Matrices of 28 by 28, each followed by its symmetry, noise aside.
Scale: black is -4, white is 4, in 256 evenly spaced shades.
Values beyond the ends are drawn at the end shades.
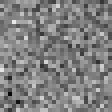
symmetric across the other diagonal.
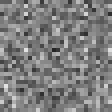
mirrored left to right.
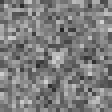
symmetric.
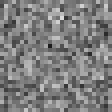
mirrored left to right.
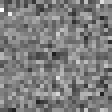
mirrored top to bottom.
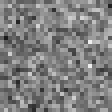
antisymmetric.
